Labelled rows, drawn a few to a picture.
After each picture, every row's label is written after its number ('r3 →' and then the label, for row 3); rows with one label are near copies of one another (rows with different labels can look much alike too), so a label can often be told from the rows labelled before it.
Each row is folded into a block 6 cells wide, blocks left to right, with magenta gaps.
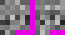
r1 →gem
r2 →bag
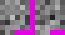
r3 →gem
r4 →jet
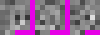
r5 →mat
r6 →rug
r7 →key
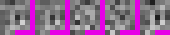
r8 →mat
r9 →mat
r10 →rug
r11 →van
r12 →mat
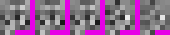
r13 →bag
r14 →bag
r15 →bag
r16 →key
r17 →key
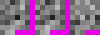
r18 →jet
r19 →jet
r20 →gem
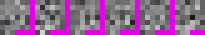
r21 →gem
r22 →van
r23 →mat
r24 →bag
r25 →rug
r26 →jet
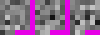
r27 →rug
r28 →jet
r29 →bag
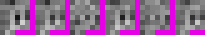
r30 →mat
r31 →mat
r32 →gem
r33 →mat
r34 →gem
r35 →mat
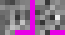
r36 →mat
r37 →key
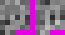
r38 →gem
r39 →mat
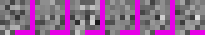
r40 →van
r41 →gem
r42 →bag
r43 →gem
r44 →key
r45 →key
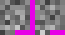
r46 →rug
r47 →van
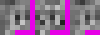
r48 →mat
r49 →bag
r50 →mat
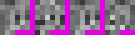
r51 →mat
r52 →gem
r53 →mat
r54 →rug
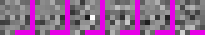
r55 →gem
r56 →gem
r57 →key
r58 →bag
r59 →gem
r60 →van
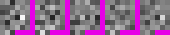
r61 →key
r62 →van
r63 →gem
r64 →van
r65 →key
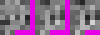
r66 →gem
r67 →mat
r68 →mat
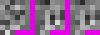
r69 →van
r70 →mat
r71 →mat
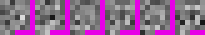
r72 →key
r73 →jet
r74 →rug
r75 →bag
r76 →rug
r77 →bag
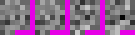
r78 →gem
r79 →gem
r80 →van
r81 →jet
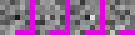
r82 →jet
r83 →gem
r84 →key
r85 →van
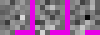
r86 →key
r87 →van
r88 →jet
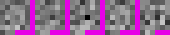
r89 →rug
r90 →jet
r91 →jet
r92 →rug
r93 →bag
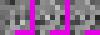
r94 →mat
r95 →gem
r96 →gem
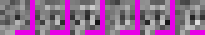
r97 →jet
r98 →bag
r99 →bag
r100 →mat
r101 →bag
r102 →mat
